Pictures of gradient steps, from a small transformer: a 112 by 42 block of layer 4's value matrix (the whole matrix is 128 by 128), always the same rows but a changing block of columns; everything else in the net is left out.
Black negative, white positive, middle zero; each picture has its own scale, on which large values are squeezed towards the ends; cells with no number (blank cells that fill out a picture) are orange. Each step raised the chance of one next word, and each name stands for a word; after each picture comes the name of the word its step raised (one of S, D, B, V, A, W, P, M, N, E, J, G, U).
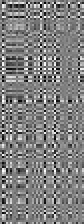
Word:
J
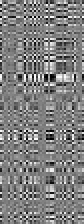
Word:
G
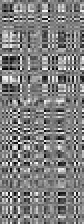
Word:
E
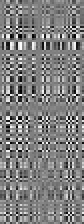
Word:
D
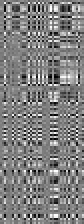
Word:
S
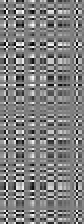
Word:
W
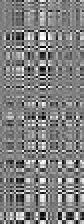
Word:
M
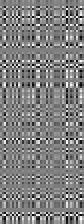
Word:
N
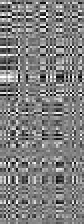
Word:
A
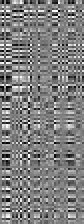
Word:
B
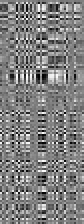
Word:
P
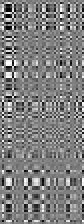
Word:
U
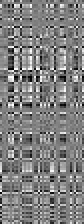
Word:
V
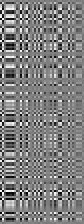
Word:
P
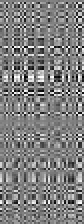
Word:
A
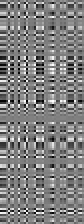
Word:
J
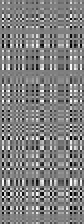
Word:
E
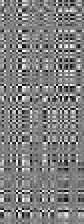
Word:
B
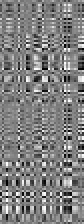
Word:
E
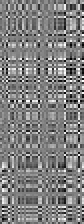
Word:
J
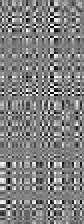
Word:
A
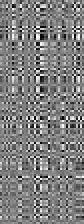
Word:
D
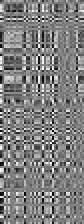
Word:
E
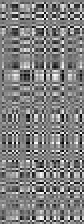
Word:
P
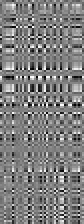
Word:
V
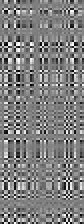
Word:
W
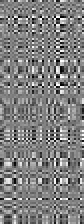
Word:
G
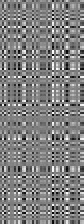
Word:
V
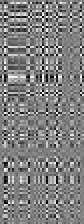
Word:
A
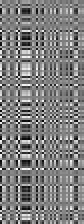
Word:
M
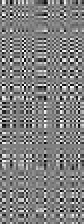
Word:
B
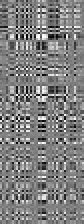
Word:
D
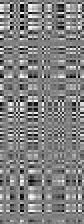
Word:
U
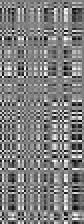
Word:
M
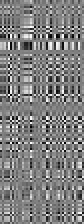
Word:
D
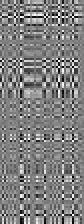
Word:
N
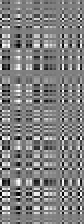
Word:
E
